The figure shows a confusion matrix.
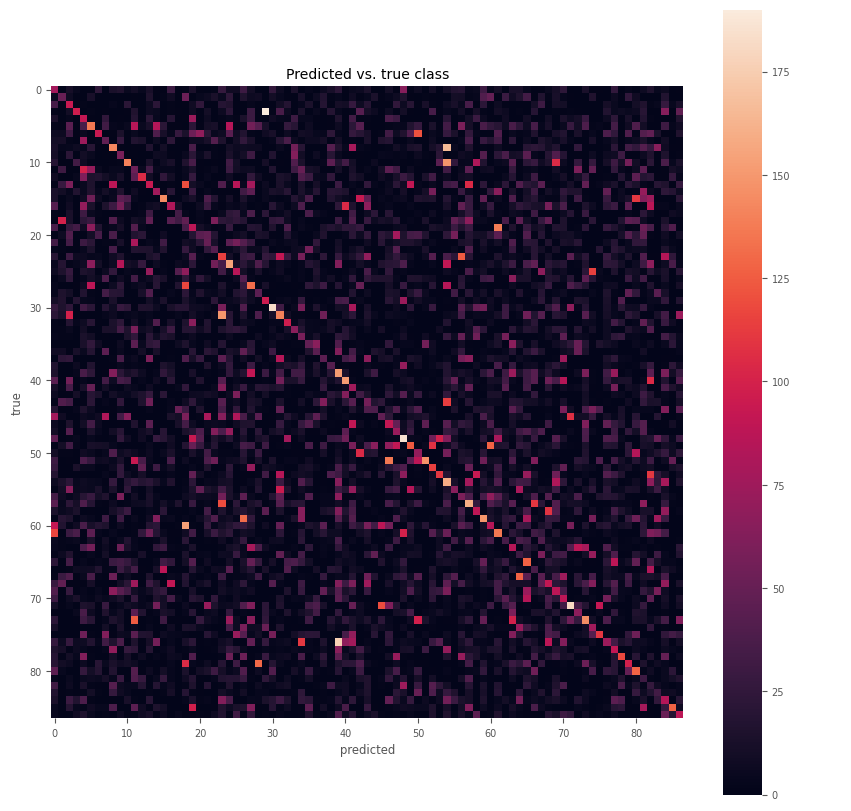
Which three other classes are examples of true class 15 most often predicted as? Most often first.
80, 42, 82
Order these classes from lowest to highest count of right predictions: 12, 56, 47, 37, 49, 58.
37, 56, 47, 58, 12, 49
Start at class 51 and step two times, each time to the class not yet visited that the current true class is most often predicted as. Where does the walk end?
41
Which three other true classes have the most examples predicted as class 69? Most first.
10, 54, 53
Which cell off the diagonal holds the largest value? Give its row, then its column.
3, 29
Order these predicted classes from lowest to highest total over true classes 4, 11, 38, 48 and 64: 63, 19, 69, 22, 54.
22, 63, 69, 54, 19
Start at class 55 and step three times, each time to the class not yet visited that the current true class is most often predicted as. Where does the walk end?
56
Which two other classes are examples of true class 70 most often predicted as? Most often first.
65, 76
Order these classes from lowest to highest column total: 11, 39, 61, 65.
61, 11, 65, 39
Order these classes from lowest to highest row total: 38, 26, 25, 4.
38, 4, 26, 25
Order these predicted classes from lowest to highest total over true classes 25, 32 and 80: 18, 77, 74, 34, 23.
34, 23, 77, 18, 74
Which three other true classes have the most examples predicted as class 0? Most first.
61, 60, 45
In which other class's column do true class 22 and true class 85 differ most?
19
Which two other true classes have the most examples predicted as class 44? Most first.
49, 64
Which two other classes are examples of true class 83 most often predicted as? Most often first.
50, 52
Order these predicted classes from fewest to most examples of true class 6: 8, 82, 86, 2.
8, 86, 2, 82
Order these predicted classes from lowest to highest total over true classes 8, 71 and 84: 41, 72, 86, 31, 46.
86, 31, 72, 46, 41
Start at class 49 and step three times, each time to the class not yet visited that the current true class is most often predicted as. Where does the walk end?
1
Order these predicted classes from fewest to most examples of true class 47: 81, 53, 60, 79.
53, 60, 79, 81
